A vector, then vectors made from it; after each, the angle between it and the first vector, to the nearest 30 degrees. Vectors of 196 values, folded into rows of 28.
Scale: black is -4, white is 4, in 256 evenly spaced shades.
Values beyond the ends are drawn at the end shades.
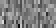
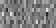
60 degrees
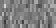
60 degrees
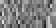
60 degrees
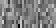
30 degrees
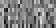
60 degrees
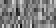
120 degrees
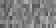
90 degrees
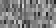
60 degrees
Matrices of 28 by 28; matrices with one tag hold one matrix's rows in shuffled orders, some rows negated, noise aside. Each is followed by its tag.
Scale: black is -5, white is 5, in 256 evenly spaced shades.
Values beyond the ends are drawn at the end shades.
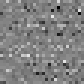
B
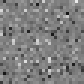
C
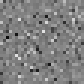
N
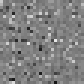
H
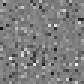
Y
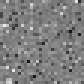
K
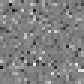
Y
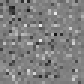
H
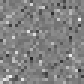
K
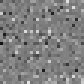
C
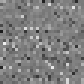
C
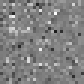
H
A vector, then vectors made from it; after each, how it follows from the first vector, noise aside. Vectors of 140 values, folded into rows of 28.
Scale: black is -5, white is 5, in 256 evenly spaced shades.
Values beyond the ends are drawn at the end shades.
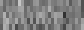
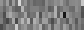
sign-scrambled.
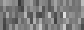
negated.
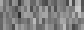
reversed.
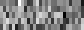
scaled up.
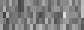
negated.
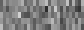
reversed, negated.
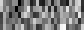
reversed, scaled up.
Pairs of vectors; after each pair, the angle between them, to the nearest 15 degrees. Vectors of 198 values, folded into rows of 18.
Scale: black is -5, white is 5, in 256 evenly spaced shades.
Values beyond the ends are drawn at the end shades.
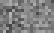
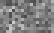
150 degrees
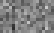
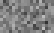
135 degrees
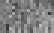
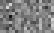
75 degrees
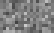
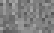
135 degrees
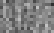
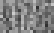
150 degrees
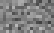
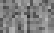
90 degrees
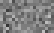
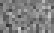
45 degrees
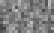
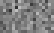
45 degrees
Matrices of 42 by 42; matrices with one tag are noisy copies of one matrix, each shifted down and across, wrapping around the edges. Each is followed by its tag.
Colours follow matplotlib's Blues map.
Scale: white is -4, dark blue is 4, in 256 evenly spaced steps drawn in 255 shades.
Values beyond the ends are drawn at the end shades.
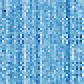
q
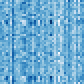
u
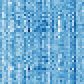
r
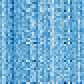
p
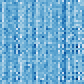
q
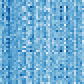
p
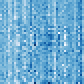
r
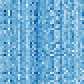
p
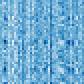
u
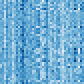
p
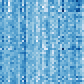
r
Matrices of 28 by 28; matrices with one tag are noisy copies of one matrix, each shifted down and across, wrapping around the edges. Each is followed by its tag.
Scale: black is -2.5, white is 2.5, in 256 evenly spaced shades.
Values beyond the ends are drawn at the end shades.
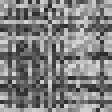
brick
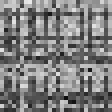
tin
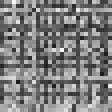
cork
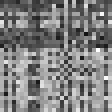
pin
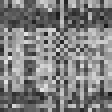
pin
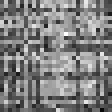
brick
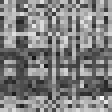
pin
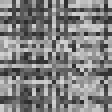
brick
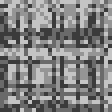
tin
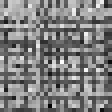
cork
